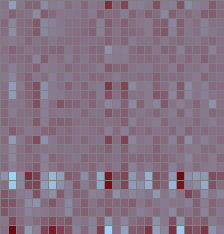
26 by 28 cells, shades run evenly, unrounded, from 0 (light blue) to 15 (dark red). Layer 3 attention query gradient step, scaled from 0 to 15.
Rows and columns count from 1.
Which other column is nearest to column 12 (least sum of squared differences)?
21
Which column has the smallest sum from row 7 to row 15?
2
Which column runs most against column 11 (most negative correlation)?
4
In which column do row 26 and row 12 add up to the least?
14
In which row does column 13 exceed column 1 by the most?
26
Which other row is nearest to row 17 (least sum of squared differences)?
5
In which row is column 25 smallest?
20
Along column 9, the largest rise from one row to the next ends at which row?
25
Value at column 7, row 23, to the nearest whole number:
9
